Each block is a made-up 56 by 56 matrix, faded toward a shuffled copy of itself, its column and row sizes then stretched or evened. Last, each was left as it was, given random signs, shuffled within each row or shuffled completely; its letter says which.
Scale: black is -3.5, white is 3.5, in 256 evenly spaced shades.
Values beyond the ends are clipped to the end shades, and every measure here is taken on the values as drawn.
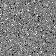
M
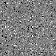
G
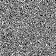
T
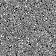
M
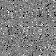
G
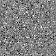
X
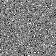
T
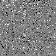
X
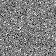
M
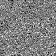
T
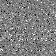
T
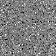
X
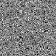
G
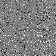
X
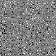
G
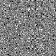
G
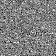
T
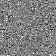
G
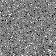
M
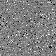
T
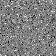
T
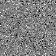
X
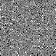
G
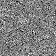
M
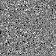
X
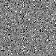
G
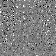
G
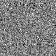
T
